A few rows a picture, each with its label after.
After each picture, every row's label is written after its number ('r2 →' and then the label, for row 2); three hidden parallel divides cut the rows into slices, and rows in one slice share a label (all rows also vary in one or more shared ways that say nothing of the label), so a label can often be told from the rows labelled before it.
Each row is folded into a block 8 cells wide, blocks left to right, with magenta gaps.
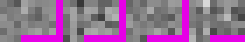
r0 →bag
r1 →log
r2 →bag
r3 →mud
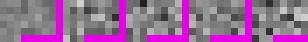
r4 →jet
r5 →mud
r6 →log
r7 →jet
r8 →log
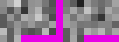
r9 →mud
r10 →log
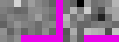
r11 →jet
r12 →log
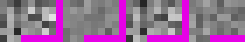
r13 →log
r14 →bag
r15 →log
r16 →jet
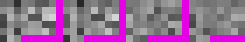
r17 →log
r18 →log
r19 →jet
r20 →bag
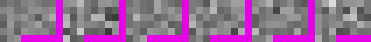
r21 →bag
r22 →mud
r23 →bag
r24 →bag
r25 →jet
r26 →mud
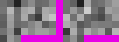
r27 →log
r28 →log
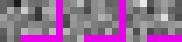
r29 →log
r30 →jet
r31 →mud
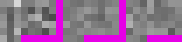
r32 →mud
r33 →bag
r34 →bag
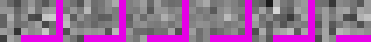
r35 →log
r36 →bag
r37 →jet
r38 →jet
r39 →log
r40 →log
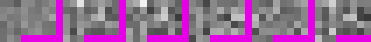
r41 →bag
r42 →mud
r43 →mud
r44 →log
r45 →bag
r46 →mud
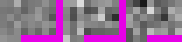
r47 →jet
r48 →mud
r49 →log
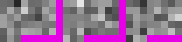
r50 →log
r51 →mud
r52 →log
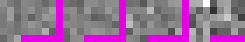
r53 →bag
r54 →bag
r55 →bag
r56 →mud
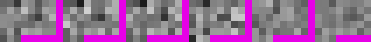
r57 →log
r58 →log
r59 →log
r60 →log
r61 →jet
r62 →bag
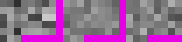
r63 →log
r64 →jet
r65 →jet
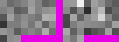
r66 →bag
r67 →mud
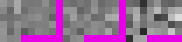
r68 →jet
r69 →bag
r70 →log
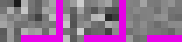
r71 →log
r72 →mud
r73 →jet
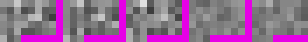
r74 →mud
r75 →mud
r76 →mud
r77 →bag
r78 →jet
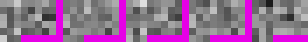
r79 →mud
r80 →bag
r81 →mud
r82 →bag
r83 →log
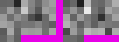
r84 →log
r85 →log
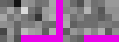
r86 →log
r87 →bag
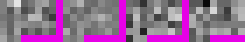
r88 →mud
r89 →jet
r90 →log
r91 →log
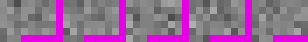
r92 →bag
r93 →bag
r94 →jet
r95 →bag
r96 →bag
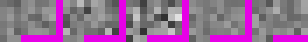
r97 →bag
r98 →jet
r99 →log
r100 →bag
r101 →bag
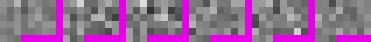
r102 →jet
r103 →mud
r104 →mud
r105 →bag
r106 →jet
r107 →bag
